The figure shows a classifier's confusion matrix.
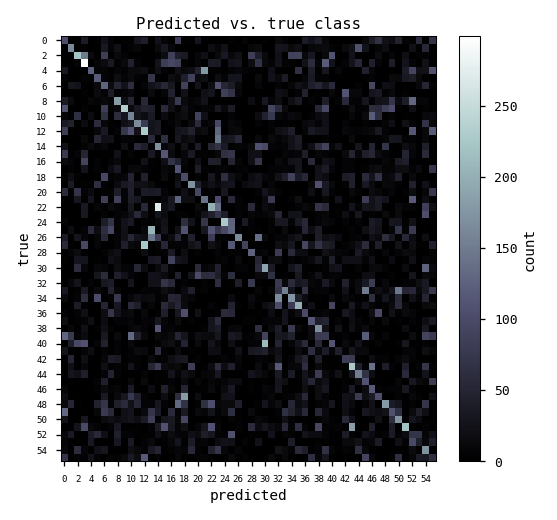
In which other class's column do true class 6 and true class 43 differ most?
32
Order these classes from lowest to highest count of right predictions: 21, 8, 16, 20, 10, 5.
16, 20, 5, 21, 10, 8
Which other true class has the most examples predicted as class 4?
25
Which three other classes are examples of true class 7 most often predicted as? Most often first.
42, 24, 25
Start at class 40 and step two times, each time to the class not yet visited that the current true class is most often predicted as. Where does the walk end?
54
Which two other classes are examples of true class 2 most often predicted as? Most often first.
3, 40
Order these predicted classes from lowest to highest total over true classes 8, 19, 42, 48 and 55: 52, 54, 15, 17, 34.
15, 34, 54, 52, 17
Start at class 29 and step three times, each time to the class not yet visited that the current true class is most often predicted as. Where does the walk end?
39
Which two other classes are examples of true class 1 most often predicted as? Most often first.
44, 54
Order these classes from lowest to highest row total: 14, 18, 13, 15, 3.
13, 15, 18, 14, 3
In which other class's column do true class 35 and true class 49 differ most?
0
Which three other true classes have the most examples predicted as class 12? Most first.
27, 55, 11
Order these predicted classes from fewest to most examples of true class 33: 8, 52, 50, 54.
8, 54, 52, 50
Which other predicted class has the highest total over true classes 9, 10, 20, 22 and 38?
14
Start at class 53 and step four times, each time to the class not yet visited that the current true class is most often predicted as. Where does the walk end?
23
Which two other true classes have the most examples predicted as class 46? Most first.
43, 10
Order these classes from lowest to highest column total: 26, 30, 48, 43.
26, 48, 30, 43
